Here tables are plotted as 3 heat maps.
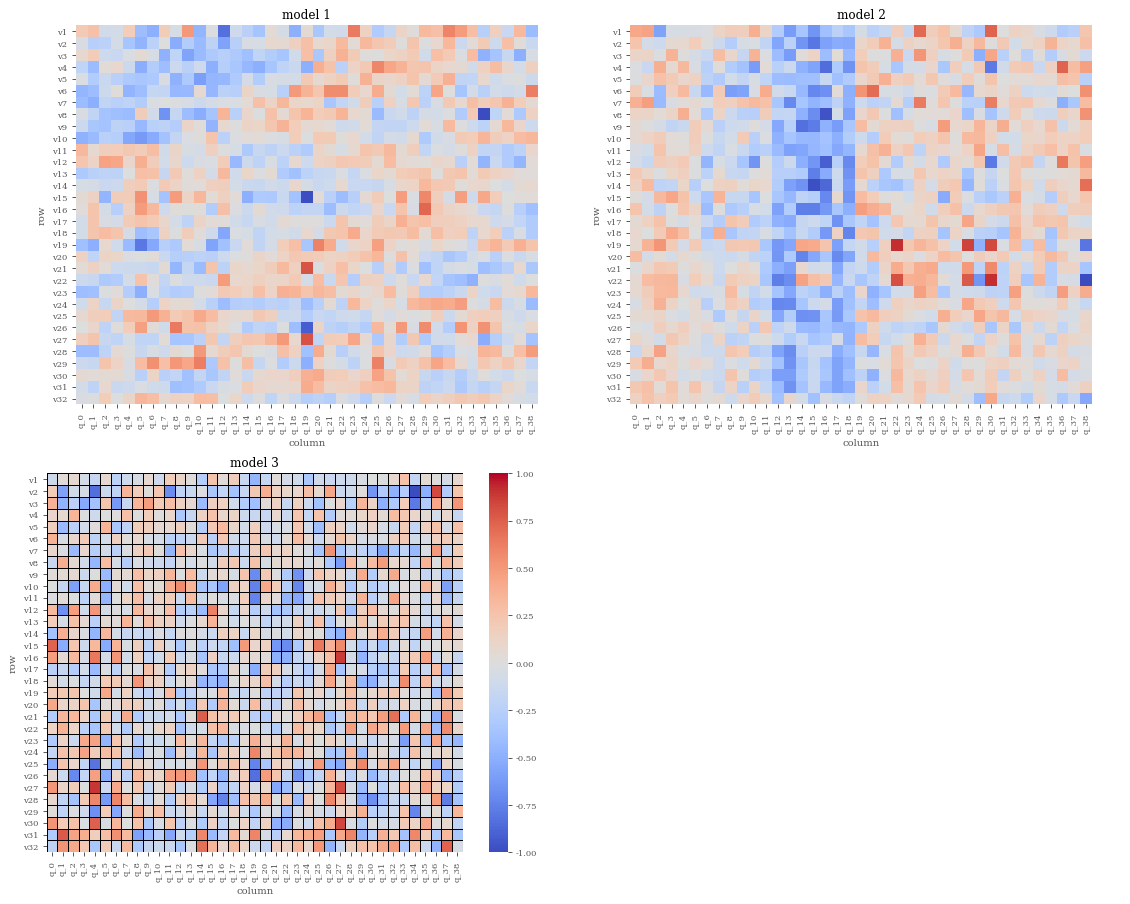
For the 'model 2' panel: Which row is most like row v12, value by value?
v4
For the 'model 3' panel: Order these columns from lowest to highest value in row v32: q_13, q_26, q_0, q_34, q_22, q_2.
q_26, q_0, q_13, q_22, q_34, q_2
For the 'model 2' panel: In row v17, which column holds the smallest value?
q_17
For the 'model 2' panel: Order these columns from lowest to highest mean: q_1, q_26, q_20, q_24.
q_20, q_26, q_1, q_24
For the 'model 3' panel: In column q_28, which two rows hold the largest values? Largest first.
v31, v22
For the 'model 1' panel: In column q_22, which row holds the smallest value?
v15
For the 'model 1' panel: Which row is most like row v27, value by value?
v21
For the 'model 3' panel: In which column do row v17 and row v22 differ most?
q_37
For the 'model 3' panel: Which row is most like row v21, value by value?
v32
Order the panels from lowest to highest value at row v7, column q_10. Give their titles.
model 1, model 3, model 2
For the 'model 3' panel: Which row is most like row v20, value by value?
v6
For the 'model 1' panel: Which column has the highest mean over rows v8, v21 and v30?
q_19
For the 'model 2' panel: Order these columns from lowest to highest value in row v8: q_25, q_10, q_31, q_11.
q_10, q_31, q_25, q_11
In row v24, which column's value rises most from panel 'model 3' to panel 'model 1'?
q_29
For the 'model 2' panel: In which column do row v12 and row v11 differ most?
q_30
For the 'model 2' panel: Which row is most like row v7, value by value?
v1
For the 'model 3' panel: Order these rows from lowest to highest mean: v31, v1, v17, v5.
v17, v1, v5, v31
